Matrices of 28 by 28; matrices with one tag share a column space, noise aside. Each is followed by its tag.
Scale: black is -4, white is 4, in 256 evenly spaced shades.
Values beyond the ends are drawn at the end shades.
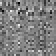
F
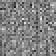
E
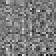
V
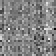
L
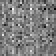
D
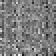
V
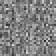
D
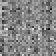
L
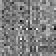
L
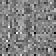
V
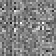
E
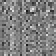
F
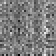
V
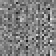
D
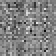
E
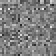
D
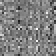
L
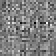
E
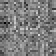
E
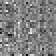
V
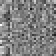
D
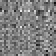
F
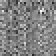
F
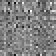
F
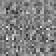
L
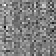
E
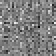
E
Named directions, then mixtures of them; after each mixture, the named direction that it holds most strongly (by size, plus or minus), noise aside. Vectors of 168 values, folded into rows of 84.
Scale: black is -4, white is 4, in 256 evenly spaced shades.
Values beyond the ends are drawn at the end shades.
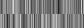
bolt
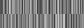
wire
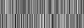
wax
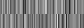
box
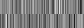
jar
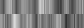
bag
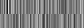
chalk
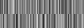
chalk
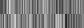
wire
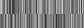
wire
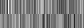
chalk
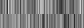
chalk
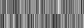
bolt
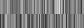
jar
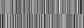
jar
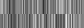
wire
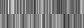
chalk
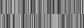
bolt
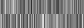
bolt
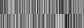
wire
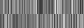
wire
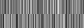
wire
